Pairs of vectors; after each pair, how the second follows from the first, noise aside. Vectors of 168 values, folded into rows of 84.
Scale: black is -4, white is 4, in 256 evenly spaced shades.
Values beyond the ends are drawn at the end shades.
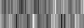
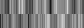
reversed, negated.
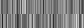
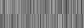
reversed, shrunk.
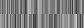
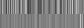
negated, partly zeroed.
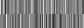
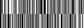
wrapped around, negated, scaled up.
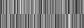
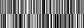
wrapped around, negated, scaled up.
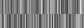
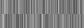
reversed, shrunk.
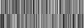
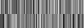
copied.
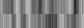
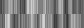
reversed, negated.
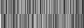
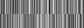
wrapped around, negated.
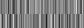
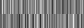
wrapped around, negated.
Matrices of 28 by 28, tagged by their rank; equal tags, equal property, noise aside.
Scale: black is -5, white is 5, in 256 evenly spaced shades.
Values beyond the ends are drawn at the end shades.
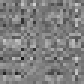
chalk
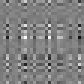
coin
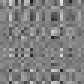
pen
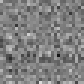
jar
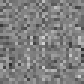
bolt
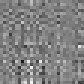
jar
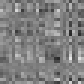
pen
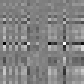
coin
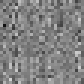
bolt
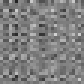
pen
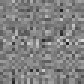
jar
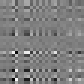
coin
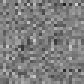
bolt
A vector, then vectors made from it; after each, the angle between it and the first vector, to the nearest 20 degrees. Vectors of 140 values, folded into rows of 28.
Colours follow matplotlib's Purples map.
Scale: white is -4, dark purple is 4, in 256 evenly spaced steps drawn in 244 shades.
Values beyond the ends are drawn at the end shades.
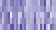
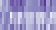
40 degrees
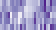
40 degrees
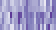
160 degrees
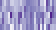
160 degrees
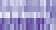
120 degrees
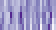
120 degrees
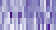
160 degrees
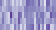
160 degrees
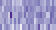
140 degrees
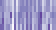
120 degrees
